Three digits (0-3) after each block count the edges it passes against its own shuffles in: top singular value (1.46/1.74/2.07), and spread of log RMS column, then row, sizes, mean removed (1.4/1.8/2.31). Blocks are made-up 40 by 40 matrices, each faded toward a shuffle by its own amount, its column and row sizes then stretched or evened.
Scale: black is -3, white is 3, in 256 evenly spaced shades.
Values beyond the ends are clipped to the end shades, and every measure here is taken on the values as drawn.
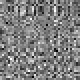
3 1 1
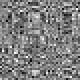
3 0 1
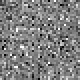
1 2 1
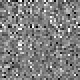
1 1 1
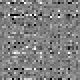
2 2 3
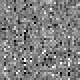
1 2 0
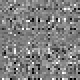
1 2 3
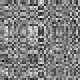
3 3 0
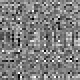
2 2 3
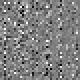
0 3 0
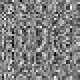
3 3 1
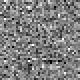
1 1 0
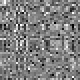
3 2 1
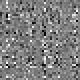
1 3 2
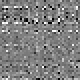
3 2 3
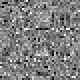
2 0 1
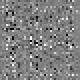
0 3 2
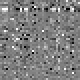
2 2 2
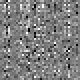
2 3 0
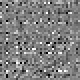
1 2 3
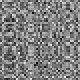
3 0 0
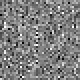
0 2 0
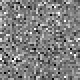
0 1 1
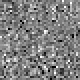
2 0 1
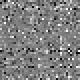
1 0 3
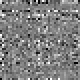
2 2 3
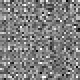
2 1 2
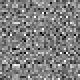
3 0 2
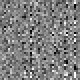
1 3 0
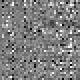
1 3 1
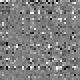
2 2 3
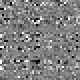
2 1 3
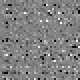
0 1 2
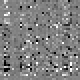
2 2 3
